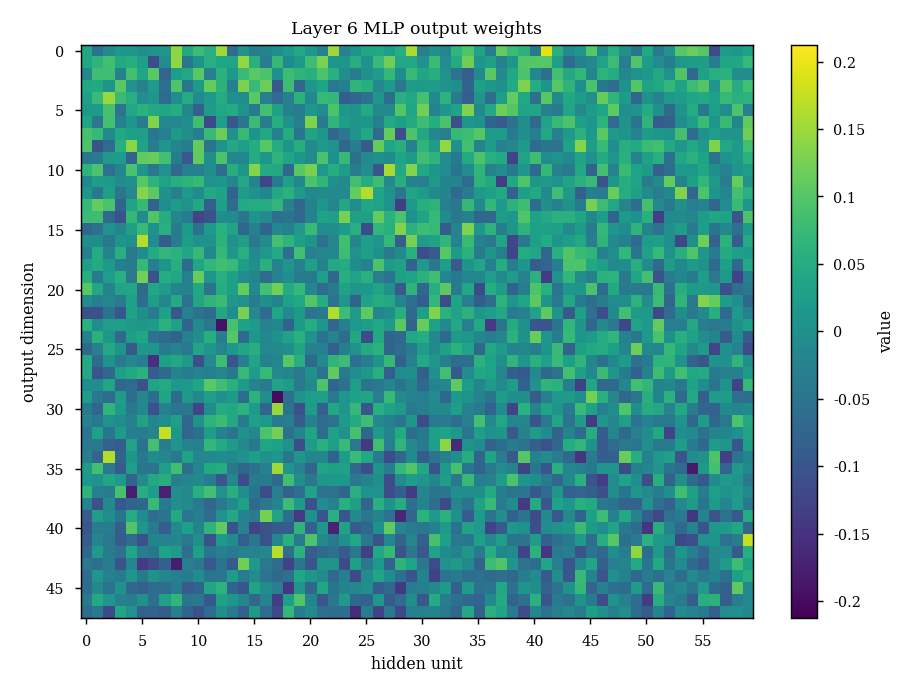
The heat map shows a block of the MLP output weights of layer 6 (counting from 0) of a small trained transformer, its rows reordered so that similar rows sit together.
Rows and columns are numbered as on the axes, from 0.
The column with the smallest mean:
9
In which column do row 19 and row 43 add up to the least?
6
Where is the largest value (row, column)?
0, 41
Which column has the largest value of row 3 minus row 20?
57
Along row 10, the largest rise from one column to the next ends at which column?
27
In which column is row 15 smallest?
25
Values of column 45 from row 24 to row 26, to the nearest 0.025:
0.025 0.05 -0.025
